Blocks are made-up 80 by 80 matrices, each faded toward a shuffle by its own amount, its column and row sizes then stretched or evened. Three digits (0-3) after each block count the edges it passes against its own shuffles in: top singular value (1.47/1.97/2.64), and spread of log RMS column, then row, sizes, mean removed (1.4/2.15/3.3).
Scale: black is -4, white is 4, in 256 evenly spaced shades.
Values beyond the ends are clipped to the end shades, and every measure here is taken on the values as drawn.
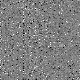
1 1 0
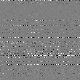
1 0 3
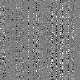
2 3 1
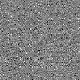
2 1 1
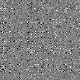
1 2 2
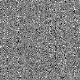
0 2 1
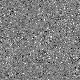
0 0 1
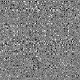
2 1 2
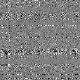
1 2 3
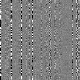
3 3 0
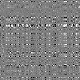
3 2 3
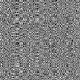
3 2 0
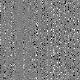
0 3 1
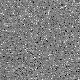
1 0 0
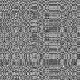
3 0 1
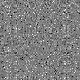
2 0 0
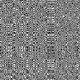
3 2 1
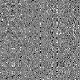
2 2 0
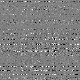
1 1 3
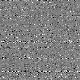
2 0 2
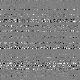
1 1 3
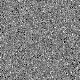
0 1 0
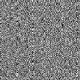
2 2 0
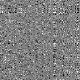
2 2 1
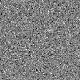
1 0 0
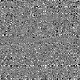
2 1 2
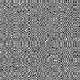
3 2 0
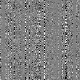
2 3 0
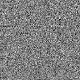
1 1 1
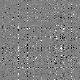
2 2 2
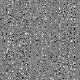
1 2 1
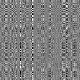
3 3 1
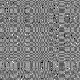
3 0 0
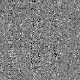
1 2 1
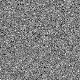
0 0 1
